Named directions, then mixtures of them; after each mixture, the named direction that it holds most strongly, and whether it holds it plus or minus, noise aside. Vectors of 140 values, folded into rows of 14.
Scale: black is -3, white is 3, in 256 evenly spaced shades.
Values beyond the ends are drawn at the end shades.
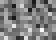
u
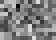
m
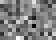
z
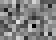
z, plus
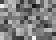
m, plus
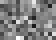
z, plus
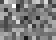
m, plus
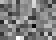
z, plus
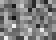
u, plus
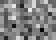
u, minus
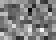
u, plus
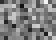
u, minus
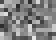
m, plus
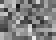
m, plus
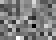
z, plus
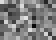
z, plus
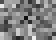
m, plus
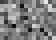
u, minus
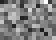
u, minus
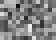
m, plus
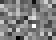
z, minus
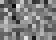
m, minus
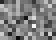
z, minus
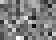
z, plus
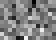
u, plus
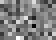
z, plus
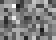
u, minus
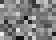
z, minus
